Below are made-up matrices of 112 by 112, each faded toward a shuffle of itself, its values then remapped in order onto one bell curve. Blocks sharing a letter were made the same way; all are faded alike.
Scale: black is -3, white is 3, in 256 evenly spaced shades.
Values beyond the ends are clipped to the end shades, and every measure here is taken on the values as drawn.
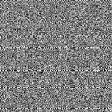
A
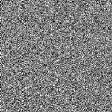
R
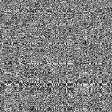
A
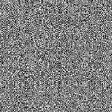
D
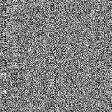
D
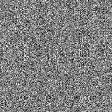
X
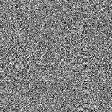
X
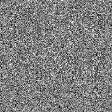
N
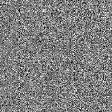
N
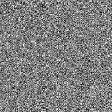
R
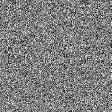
N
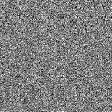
X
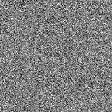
X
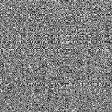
A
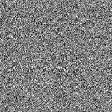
X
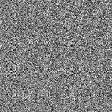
X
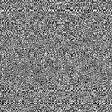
A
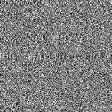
X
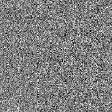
N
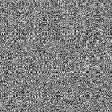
A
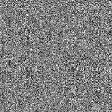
R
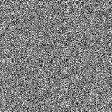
R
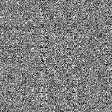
N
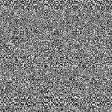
A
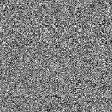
R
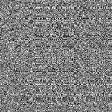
A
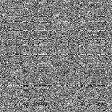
A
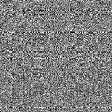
A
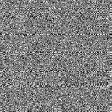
A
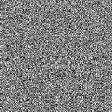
D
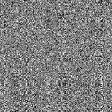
D
